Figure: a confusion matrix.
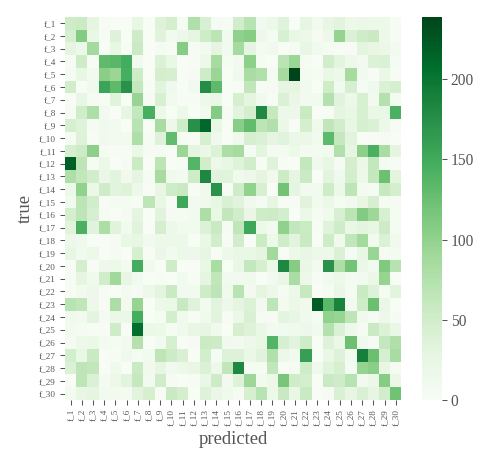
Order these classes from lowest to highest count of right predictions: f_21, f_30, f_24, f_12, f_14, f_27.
f_21, f_24, f_30, f_12, f_14, f_27
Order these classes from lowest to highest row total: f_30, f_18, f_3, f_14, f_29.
f_3, f_18, f_30, f_29, f_14
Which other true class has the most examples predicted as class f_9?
f_13
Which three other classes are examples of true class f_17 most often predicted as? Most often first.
f_2, f_20, f_4
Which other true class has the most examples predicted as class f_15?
f_11
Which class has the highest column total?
f_7
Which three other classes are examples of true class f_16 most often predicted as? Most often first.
f_27, f_28, f_13
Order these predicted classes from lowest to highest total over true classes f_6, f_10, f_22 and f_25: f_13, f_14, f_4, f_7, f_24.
f_4, f_14, f_24, f_13, f_7
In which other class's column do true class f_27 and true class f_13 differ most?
f_22
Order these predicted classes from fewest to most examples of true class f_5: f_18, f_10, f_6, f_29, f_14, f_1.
f_1, f_29, f_10, f_18, f_14, f_6
